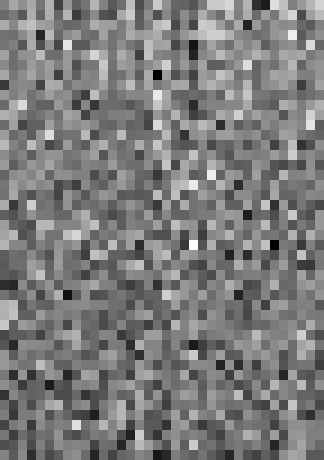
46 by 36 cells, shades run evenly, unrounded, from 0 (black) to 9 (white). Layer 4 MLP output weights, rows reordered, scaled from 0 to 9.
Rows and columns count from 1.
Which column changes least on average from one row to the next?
13
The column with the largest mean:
33
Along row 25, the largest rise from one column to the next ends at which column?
22
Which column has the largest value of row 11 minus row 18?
18
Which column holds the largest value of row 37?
5
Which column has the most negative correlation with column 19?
9
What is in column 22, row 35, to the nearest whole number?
1
